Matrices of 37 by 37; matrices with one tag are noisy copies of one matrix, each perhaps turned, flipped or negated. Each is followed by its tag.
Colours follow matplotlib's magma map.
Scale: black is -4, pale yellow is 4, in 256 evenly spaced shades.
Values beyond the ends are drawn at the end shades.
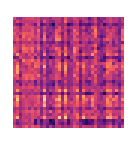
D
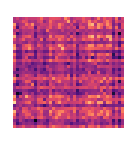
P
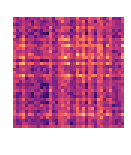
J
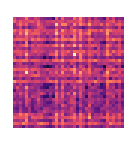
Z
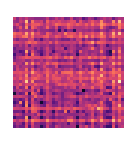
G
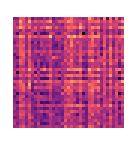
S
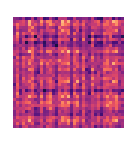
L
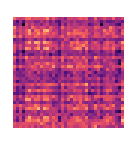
P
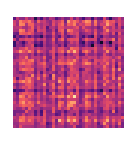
L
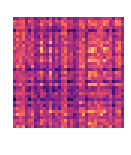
J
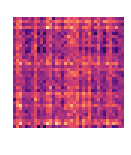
P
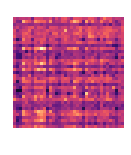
D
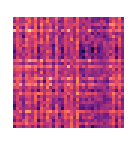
Z
